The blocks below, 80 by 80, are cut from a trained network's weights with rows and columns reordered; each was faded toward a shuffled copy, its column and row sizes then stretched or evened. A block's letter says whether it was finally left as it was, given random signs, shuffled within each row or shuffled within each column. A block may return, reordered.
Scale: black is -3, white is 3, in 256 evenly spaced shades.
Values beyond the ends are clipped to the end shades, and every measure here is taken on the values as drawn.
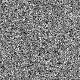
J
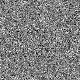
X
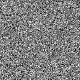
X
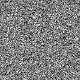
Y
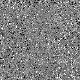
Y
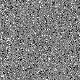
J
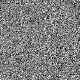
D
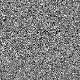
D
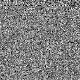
Y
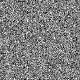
Y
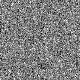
J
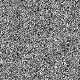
J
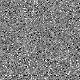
D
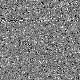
X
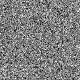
J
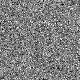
X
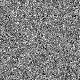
X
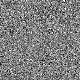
X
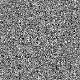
D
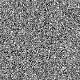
D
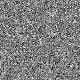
X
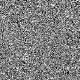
D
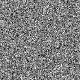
J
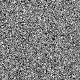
J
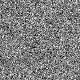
X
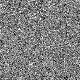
J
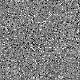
D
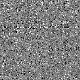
D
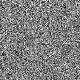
D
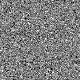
J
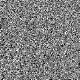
D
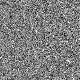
J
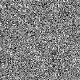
D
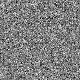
X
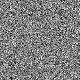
Y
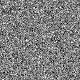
X
